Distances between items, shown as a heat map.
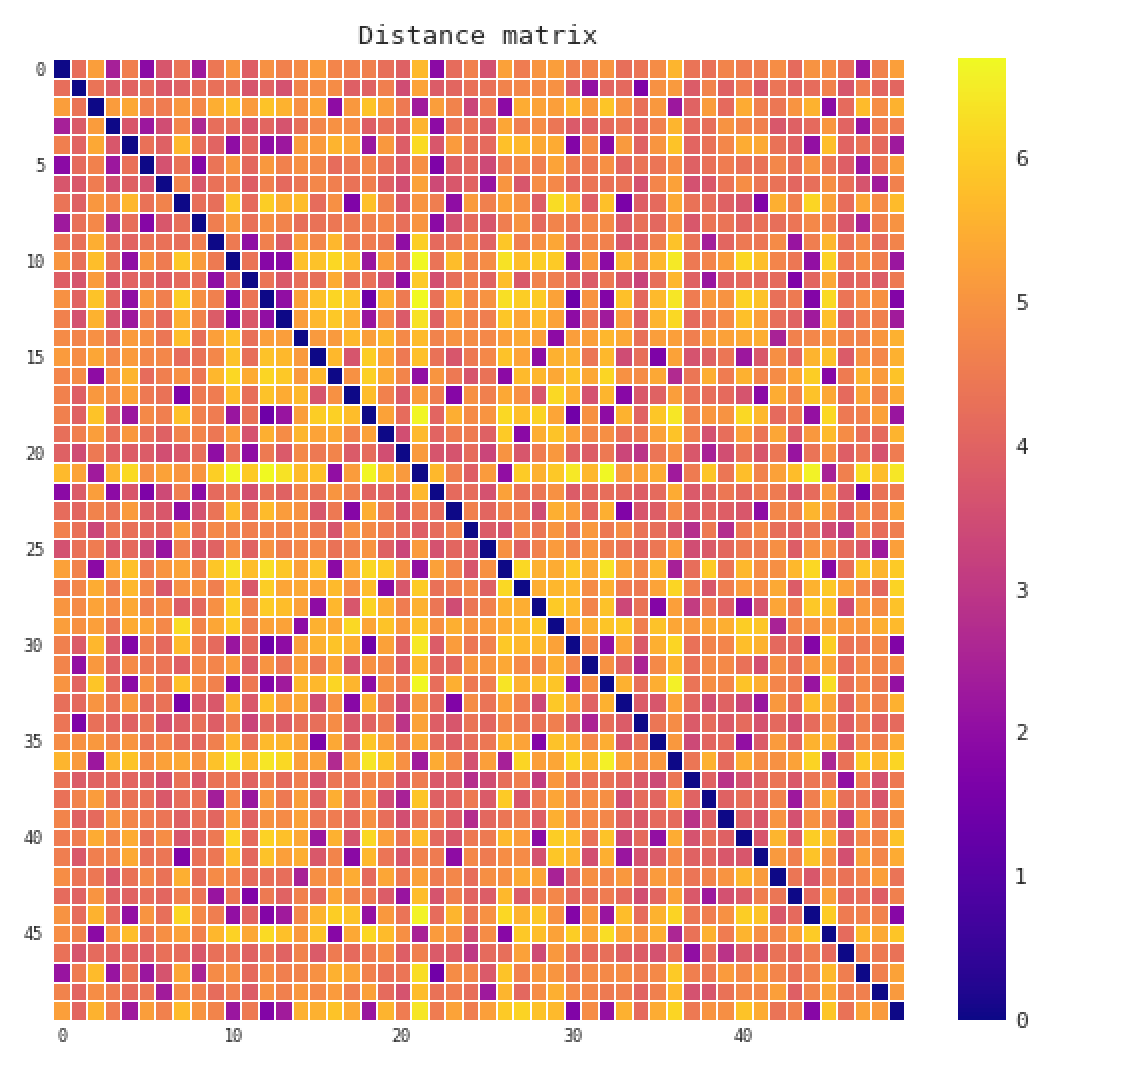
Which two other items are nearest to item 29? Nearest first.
14, 42
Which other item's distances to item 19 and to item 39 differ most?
27
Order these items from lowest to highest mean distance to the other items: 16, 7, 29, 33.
33, 7, 16, 29
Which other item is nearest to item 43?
11
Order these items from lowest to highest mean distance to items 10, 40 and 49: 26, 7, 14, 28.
28, 7, 14, 26
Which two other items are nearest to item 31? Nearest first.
1, 34
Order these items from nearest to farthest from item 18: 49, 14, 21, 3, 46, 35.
49, 3, 46, 14, 35, 21
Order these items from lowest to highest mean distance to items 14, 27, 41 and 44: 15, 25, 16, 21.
25, 15, 16, 21
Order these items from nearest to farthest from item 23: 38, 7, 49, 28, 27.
7, 28, 38, 27, 49
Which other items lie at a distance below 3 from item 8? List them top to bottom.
0, 3, 5, 22, 47
